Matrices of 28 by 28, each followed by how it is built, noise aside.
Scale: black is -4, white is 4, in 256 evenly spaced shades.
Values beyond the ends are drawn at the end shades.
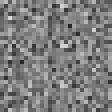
repeating rows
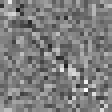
banded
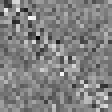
banded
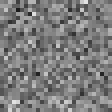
repeating columns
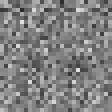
repeating columns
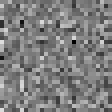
low rank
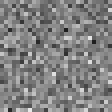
repeating columns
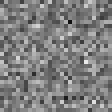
repeating rows
